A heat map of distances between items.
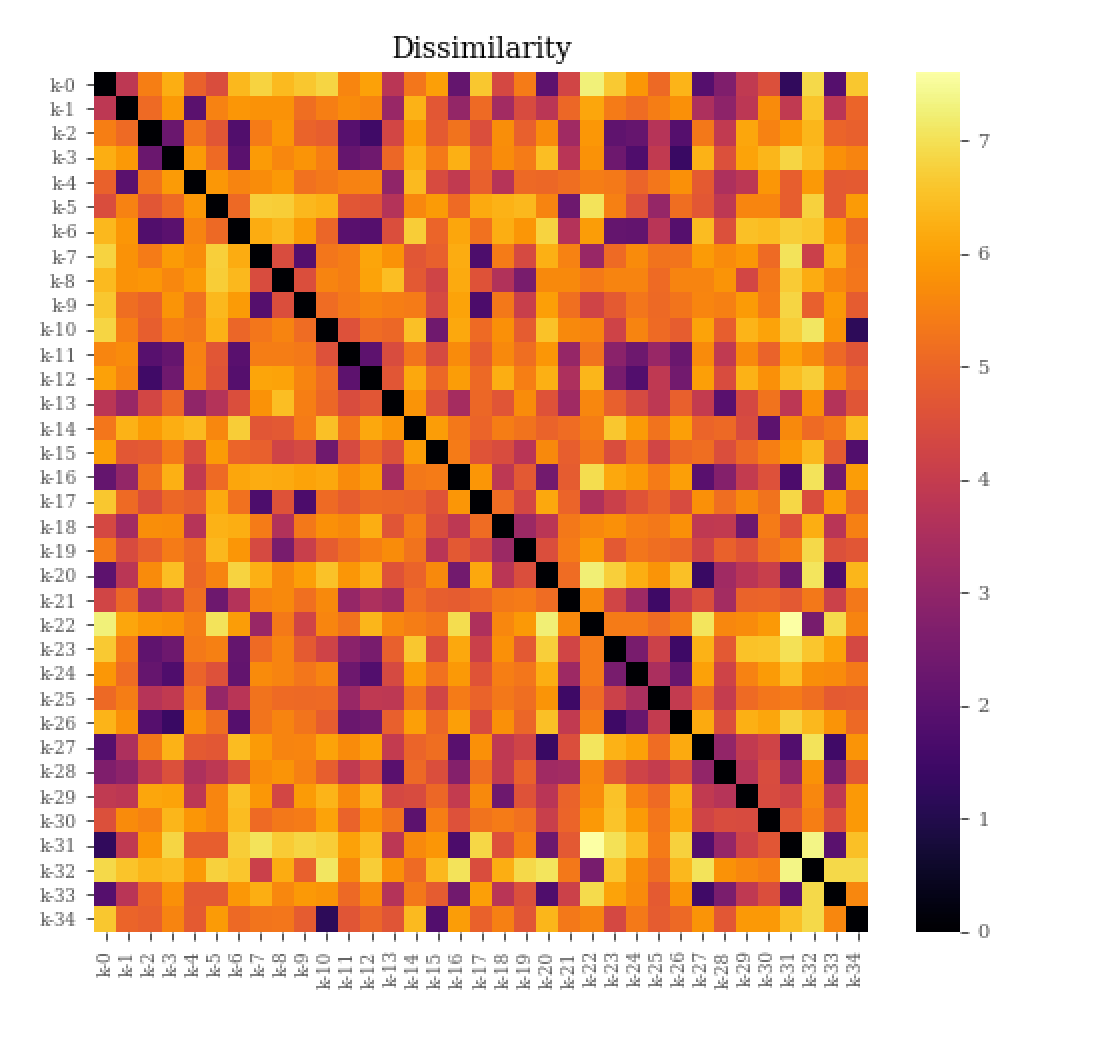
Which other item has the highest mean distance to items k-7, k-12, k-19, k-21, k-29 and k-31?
k-32
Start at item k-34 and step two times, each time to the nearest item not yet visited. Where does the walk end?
k-15
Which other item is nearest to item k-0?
k-31
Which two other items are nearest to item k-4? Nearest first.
k-1, k-13
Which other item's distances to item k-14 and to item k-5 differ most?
k-30
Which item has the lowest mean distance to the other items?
k-28
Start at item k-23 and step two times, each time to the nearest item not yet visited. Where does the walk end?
k-3
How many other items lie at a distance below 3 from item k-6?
7
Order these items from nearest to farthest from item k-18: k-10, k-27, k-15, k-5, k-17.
k-27, k-15, k-17, k-10, k-5
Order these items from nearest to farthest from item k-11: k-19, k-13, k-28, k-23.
k-23, k-28, k-13, k-19
